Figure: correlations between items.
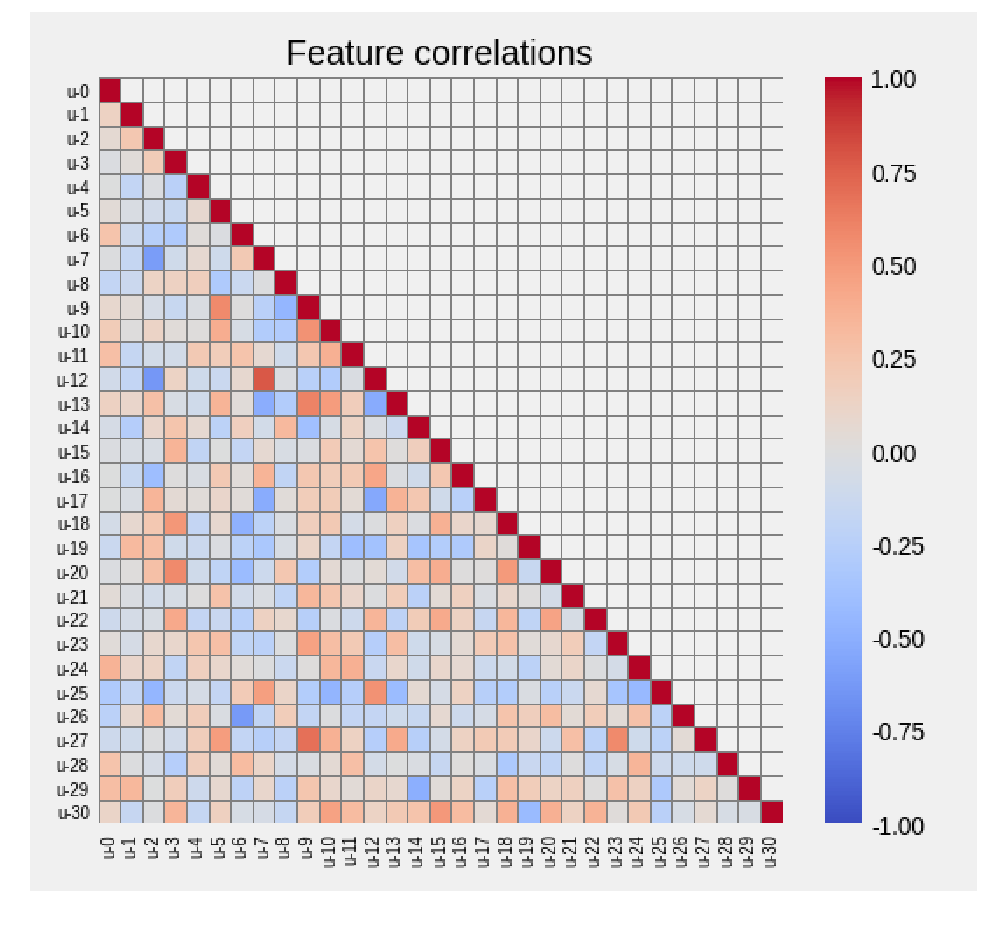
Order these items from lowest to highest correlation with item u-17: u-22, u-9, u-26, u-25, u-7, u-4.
u-7, u-25, u-22, u-26, u-4, u-9
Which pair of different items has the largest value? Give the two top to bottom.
u-7, u-12
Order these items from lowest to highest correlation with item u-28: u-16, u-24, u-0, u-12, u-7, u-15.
u-15, u-12, u-16, u-7, u-0, u-24
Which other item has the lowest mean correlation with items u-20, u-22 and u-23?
u-6
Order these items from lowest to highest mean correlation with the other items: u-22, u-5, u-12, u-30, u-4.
u-12, u-4, u-22, u-5, u-30
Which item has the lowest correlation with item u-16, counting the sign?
u-2
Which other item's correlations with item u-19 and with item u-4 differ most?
u-11
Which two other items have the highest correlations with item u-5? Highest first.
u-9, u-27
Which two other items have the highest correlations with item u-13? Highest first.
u-9, u-10
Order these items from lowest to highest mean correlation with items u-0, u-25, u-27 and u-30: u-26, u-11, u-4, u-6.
u-26, u-4, u-6, u-11
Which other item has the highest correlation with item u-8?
u-14
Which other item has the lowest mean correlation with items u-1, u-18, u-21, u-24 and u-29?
u-25
